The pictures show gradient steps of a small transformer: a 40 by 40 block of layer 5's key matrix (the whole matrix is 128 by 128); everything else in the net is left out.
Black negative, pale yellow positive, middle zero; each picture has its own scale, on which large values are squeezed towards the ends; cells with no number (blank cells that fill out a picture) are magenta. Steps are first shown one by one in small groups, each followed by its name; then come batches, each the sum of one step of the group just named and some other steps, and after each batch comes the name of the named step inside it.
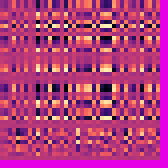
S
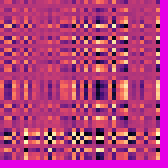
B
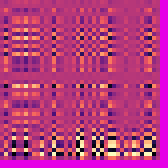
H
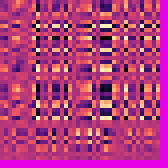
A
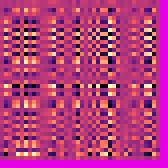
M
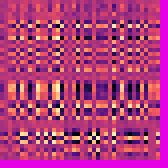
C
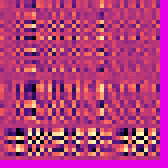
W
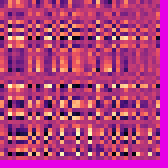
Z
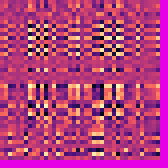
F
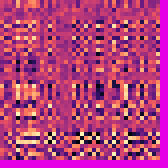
B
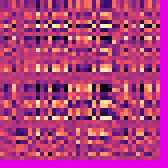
S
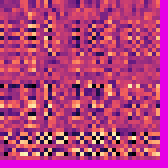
M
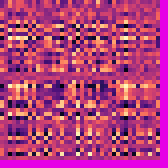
Z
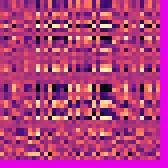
S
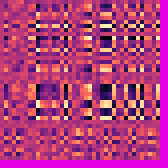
A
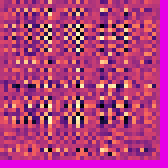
M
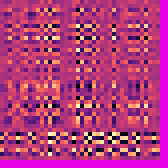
C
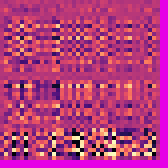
H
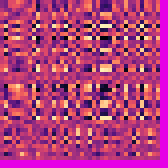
A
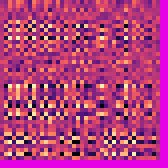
H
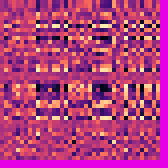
S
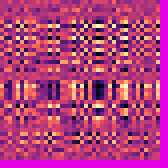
B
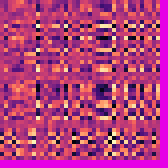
A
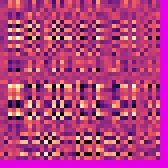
Z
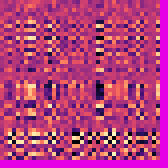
F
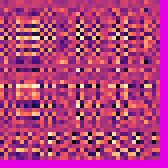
H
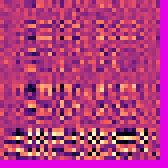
W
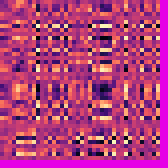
A
